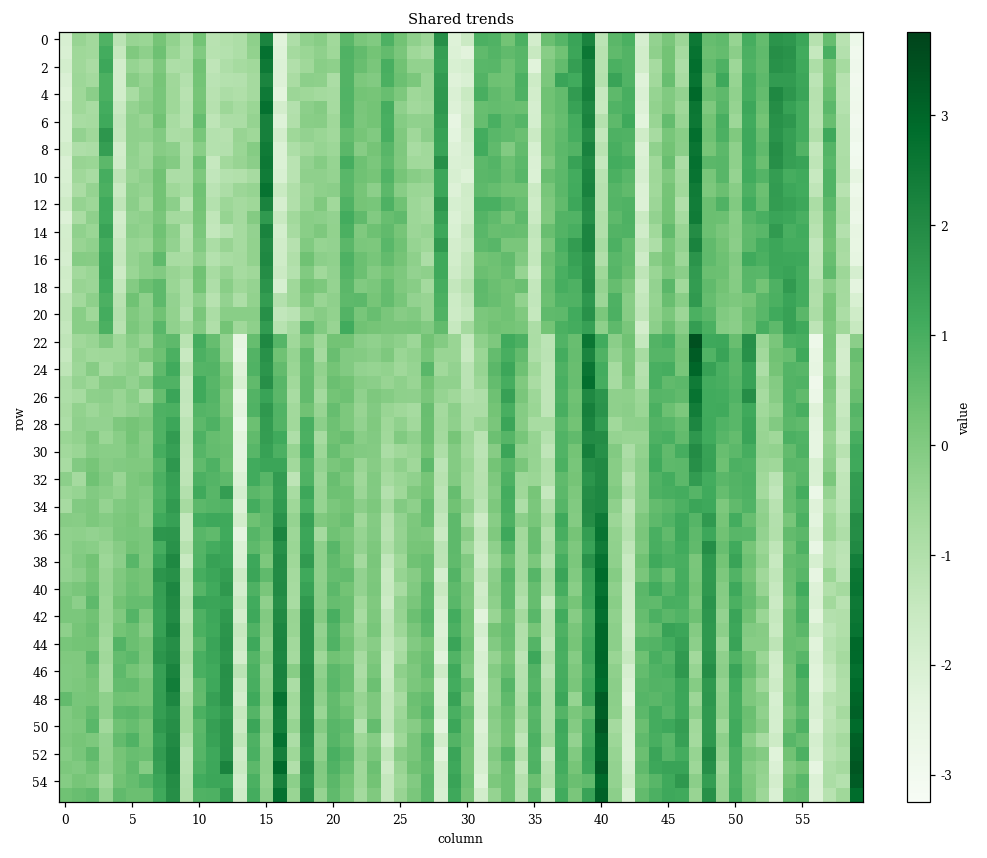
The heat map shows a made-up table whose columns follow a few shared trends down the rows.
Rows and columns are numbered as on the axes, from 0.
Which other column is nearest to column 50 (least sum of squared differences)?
14
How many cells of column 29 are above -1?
34
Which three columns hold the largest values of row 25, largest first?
39, 47, 15
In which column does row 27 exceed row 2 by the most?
59
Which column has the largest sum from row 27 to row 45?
40
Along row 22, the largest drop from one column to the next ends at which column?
56
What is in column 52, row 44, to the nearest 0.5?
0
